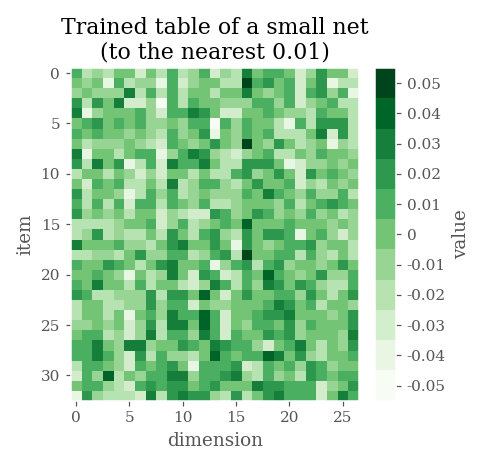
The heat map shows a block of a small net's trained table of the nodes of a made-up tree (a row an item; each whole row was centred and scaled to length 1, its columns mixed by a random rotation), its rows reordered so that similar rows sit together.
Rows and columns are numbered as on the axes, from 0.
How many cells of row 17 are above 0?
9
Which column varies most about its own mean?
13
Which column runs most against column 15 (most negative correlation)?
0
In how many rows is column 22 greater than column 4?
20
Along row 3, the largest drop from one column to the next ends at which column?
5
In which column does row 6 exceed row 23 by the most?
23
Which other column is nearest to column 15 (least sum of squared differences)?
1
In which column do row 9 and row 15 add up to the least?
8
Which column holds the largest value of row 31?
17
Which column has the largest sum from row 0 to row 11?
16
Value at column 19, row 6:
-0.02
